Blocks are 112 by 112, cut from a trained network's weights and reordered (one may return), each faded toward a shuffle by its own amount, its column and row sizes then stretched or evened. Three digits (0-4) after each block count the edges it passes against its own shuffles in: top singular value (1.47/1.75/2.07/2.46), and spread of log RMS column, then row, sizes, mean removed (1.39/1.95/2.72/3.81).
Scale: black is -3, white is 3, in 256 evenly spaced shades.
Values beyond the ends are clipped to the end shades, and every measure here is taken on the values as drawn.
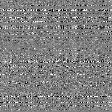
2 0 4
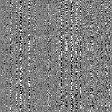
4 4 0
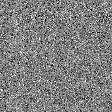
0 0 1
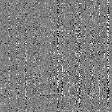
2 4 2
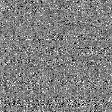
1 0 3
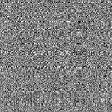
4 0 3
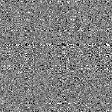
2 2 3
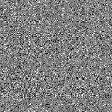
3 1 2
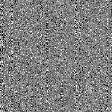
3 3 0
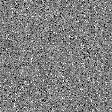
0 1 0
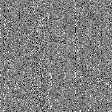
0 3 0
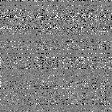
0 2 4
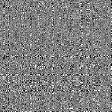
3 3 3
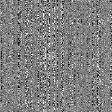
2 4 1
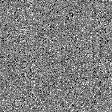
0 1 1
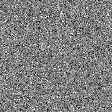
0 0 1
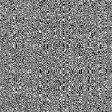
3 3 0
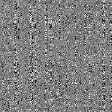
3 4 1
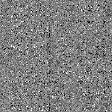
0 2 2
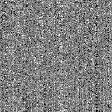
2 2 0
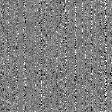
0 4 0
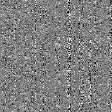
0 4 0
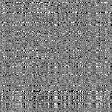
4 2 4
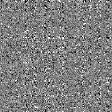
2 3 2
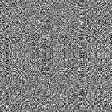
4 2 2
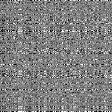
4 0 4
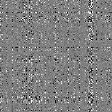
2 4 3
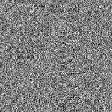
3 1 1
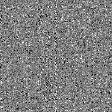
0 2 2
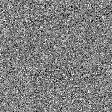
1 0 1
